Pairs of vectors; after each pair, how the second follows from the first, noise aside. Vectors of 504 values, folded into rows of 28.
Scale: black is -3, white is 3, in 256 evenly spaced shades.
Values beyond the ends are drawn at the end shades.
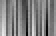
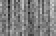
reversed, shrunk.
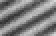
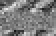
wrapped around, partly zeroed.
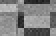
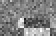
negated, partly zeroed.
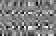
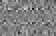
reversed, shrunk.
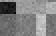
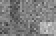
reversed, negated, shrunk.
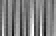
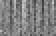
reversed, shrunk.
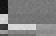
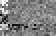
negated, partly zeroed.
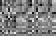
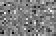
wrapped around, partly zeroed.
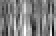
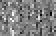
wrapped around, partly zeroed.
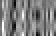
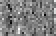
wrapped around, partly zeroed.
